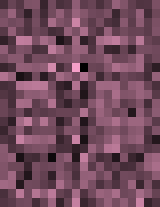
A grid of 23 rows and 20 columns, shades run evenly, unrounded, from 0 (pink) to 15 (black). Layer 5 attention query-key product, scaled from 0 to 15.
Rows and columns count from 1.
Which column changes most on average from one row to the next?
11
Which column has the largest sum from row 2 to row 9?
19
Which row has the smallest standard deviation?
7
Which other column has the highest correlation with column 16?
10
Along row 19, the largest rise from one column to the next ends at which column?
12
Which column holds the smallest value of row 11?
15
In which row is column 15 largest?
18
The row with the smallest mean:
22
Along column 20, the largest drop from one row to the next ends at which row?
9
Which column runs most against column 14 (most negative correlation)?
8
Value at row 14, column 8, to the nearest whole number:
12
